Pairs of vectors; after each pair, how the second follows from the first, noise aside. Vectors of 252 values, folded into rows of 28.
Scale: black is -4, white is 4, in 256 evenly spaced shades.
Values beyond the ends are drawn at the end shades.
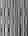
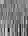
partly zeroed.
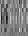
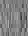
reversed, shrunk.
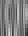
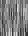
copied.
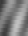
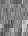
wrapped around, negated, partly zeroed.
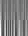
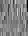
reversed, negated, partly zeroed.
